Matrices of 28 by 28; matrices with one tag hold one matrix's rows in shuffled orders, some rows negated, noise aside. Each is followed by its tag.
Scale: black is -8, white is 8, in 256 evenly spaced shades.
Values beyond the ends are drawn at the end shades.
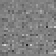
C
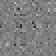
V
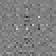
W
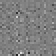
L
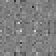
V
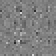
V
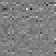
C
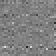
C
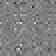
V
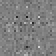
W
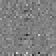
W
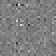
L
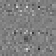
W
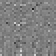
V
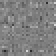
C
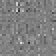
L
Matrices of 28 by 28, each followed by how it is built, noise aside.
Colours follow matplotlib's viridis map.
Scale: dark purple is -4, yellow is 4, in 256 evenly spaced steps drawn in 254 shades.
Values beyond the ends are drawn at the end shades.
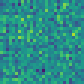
blocks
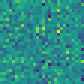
uneven columns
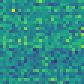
blocks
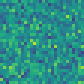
blocks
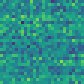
blocks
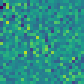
block diagonal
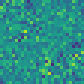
block diagonal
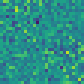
block diagonal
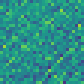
Hankel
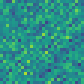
Hankel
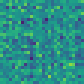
blocks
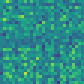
blocks
